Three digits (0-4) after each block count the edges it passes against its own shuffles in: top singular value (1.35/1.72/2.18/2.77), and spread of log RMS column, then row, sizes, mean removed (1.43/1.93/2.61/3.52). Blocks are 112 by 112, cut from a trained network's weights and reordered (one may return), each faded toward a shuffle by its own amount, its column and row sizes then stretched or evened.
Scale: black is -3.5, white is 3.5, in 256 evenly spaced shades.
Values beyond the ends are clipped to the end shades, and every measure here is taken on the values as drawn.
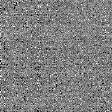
1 3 0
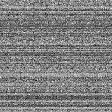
4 0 2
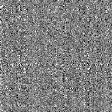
2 2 2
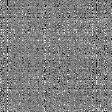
2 4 1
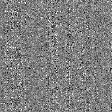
1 3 1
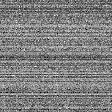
4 0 3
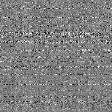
1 0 4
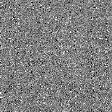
0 2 2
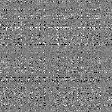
1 3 4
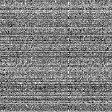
4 2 2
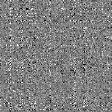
1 3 3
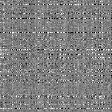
3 2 4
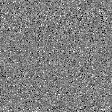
1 1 2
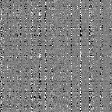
2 4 2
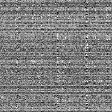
4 3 0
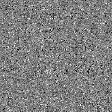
1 1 2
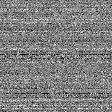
3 0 3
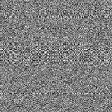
4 0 3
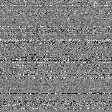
2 0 4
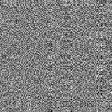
4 1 1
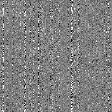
1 4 0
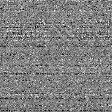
2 1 3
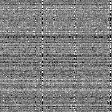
4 3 2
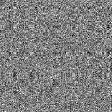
3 2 1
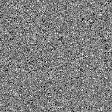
1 1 1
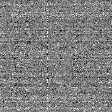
2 2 1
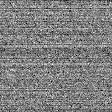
3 1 0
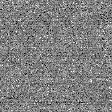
1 2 0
